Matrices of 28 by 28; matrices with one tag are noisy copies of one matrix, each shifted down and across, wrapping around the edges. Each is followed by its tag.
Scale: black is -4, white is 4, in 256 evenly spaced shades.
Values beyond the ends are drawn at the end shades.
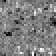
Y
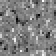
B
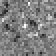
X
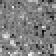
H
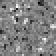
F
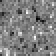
B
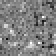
H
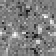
H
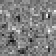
Y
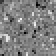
B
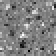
F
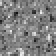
B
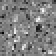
F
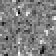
F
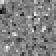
F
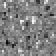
B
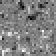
Y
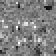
Y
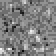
H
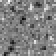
X
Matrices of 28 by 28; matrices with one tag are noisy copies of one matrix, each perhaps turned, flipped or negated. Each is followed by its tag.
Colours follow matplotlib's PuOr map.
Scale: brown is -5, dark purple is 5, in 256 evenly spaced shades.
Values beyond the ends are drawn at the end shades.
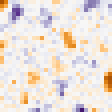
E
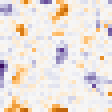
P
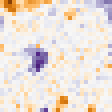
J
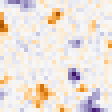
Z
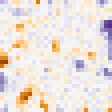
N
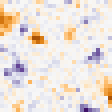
Z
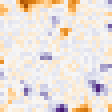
N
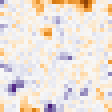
N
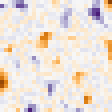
E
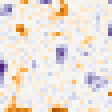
P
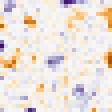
P
